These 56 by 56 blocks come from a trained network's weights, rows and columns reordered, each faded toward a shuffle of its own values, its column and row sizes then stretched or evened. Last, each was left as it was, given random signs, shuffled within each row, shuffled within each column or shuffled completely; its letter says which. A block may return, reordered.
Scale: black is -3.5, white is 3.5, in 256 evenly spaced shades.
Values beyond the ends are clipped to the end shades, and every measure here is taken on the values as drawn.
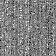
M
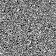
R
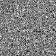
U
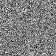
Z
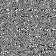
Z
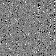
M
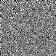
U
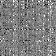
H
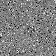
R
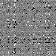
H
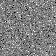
R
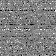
Z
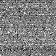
Z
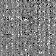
H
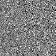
M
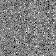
M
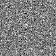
M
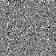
U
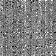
H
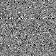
Z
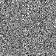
U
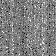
M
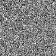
U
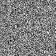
M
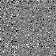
U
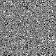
U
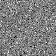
R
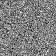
R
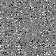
U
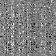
H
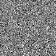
U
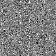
M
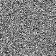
M
